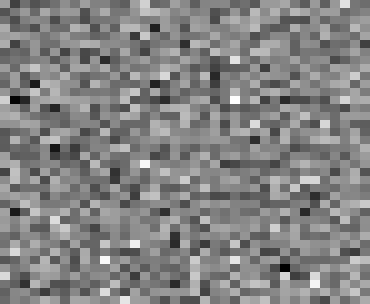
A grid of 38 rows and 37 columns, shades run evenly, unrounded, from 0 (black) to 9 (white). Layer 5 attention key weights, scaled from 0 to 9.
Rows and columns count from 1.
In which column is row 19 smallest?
6
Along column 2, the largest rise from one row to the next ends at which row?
14
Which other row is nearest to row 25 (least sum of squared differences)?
5
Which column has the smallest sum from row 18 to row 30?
8
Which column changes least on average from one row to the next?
25
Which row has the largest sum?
23
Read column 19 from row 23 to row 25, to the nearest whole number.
7 4 6
